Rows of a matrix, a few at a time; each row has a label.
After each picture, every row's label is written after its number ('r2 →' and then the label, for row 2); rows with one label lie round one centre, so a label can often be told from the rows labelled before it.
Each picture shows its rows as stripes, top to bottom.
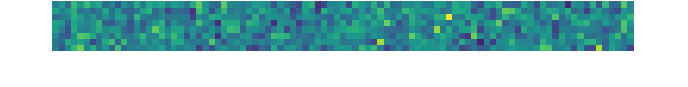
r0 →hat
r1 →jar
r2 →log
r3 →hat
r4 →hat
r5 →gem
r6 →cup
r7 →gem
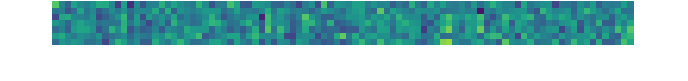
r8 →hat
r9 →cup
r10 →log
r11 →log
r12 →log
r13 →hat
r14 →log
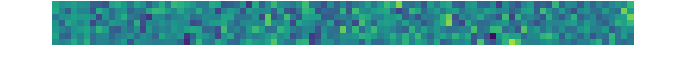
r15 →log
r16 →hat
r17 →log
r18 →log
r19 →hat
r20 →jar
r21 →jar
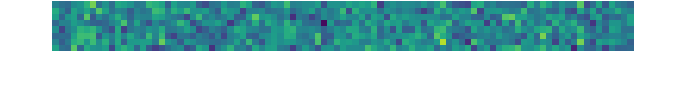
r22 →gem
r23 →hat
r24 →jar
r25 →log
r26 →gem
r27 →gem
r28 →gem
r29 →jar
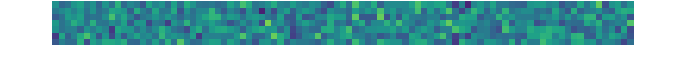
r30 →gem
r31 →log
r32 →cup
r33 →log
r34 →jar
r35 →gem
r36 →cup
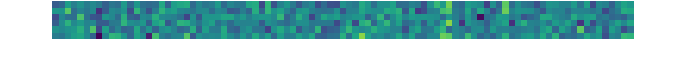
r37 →log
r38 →log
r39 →cup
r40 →log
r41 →gem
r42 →log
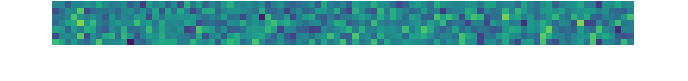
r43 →hat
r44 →cup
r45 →log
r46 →gem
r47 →jar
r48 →cup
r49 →hat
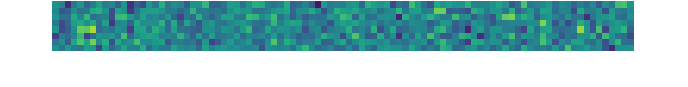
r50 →hat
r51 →gem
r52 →jar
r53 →gem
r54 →gem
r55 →cup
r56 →gem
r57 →log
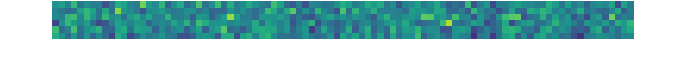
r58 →jar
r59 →gem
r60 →jar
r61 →log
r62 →jar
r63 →jar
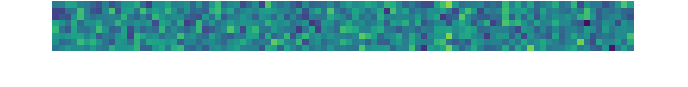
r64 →log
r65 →cup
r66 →cup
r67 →jar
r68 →hat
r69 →log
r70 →gem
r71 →log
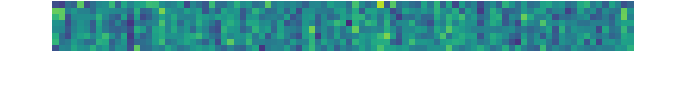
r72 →cup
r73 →hat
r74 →hat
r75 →hat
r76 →hat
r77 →hat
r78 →hat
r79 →log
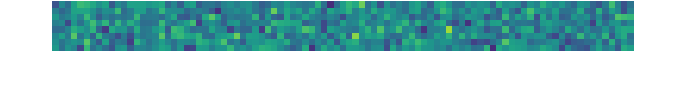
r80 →gem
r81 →gem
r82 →log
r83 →gem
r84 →log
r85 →hat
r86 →jar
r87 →jar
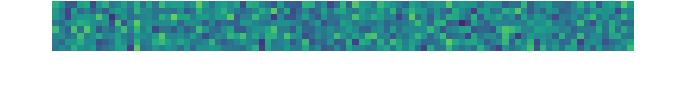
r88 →hat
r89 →jar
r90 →hat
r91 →gem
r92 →jar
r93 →gem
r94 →log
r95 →log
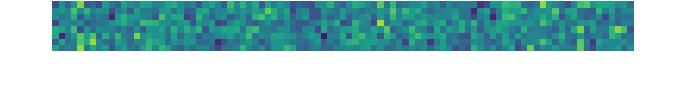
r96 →cup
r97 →jar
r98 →jar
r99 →cup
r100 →hat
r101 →gem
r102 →gem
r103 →gem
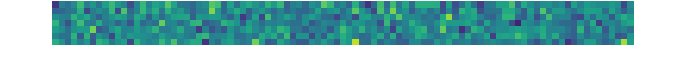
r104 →cup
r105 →cup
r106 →log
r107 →hat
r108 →gem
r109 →jar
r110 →hat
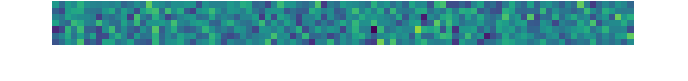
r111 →gem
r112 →cup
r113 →log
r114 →hat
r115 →cup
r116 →log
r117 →cup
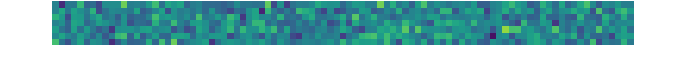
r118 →cup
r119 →log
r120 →hat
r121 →hat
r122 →jar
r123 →log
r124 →hat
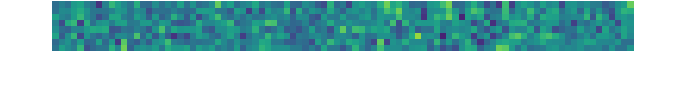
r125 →log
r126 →log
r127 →log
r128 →jar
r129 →hat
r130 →jar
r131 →cup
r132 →cup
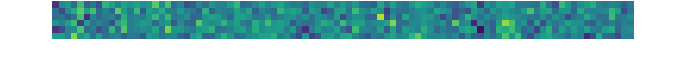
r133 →cup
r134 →gem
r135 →cup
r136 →jar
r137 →cup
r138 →jar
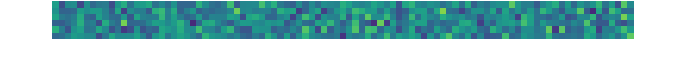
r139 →jar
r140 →gem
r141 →hat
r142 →cup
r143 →hat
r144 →log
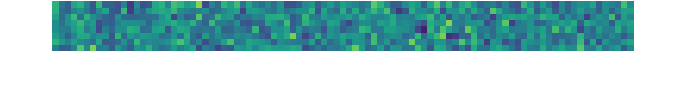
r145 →hat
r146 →hat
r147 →jar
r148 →log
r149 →log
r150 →gem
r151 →hat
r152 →gem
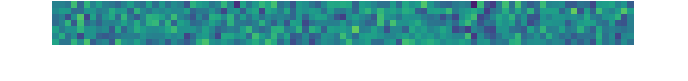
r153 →jar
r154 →log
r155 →cup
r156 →cup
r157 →gem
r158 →jar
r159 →jar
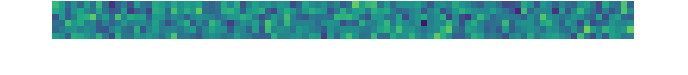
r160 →hat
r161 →hat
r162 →gem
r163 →log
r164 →log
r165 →gem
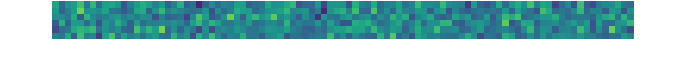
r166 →gem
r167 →gem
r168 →jar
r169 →log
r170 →gem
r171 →cup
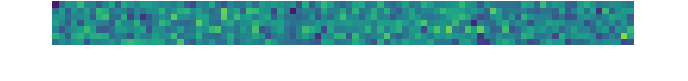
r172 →cup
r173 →hat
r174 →hat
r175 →jar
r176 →log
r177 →hat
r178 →cup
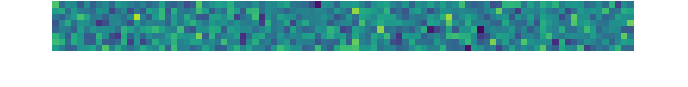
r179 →jar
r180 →hat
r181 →log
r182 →log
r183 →cup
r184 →hat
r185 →hat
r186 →gem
